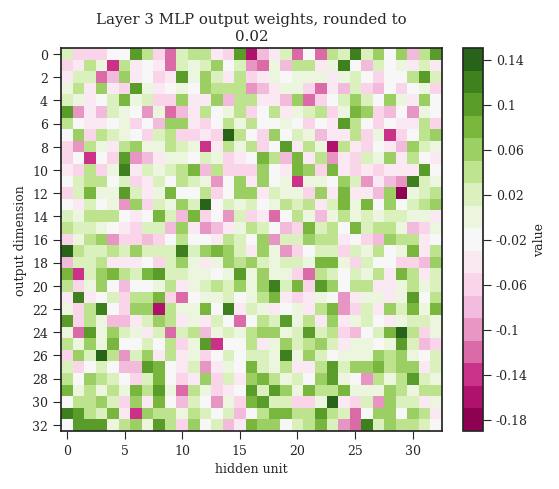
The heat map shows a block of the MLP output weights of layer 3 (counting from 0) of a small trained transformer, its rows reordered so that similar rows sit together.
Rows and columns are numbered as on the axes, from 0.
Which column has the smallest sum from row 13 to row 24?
5
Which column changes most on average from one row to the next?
12
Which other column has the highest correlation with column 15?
25
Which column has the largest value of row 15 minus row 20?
21
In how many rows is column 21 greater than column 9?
13
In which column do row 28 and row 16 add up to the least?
26
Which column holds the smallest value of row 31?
6
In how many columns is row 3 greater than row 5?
14
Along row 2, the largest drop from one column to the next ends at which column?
3
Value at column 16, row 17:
-0.04
